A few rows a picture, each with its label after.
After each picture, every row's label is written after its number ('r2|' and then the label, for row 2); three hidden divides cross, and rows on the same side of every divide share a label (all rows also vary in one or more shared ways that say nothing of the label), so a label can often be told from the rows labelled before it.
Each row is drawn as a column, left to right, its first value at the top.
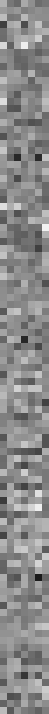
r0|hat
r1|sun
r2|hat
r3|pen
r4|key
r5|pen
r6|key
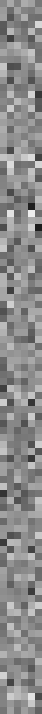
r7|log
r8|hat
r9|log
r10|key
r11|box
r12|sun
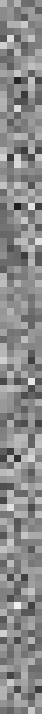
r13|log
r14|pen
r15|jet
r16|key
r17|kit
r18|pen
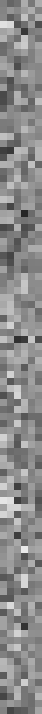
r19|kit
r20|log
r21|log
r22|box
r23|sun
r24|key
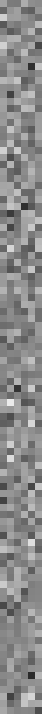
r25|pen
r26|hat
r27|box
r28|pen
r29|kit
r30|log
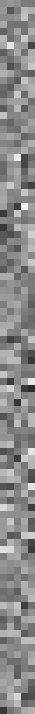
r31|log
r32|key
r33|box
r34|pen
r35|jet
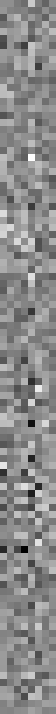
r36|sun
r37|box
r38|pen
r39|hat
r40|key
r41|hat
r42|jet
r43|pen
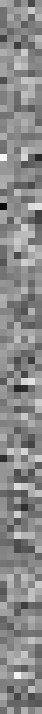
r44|log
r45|jet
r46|log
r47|box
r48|sun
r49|kit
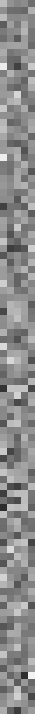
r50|box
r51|box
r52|log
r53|kit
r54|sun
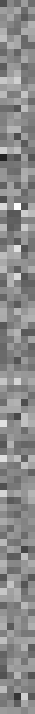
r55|kit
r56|jet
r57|sun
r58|box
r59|kit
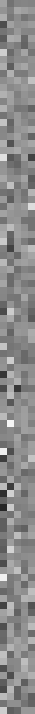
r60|jet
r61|box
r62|box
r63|sun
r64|hat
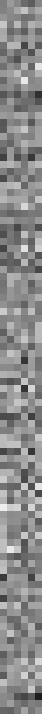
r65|pen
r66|log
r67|sun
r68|sun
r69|hat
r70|sun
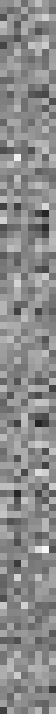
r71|log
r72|hat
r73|log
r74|jet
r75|hat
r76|hat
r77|key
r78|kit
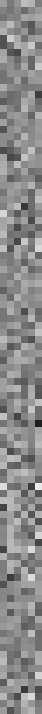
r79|hat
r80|pen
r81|hat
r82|pen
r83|jet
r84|key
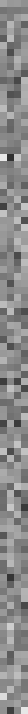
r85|key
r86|key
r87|key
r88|kit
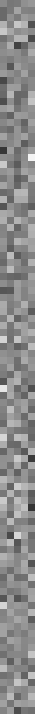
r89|hat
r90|kit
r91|box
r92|pen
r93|log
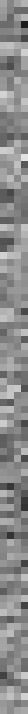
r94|jet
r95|sun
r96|hat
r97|key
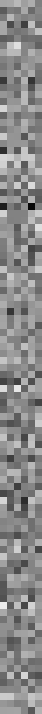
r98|hat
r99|key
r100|hat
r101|log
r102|box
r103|kit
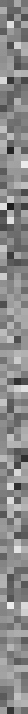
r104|sun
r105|log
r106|key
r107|sun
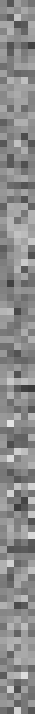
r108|box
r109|log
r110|kit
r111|log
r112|box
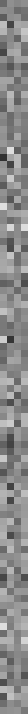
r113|hat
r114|box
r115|hat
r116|pen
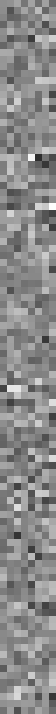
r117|box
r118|hat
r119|log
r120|sun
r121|log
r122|jet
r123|pen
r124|key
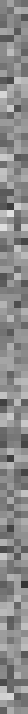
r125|log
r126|jet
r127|sun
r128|sun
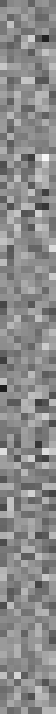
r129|box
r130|box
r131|log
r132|kit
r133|box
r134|log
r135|sun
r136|hat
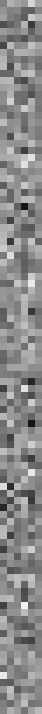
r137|key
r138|sun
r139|jet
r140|sun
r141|key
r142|hat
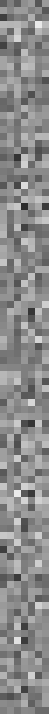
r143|sun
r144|jet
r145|pen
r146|jet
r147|key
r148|jet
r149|key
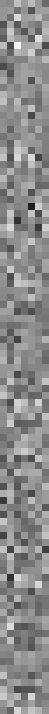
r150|log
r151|pen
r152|kit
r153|jet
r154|kit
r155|kit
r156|pen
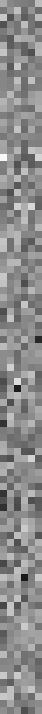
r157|key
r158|sun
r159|box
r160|key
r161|log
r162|pen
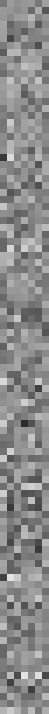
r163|kit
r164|sun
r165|jet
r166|key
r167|kit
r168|log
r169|kit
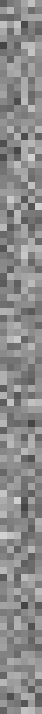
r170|box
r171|sun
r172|hat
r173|hat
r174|kit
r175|hat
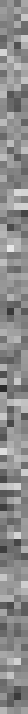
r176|jet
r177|hat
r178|jet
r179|pen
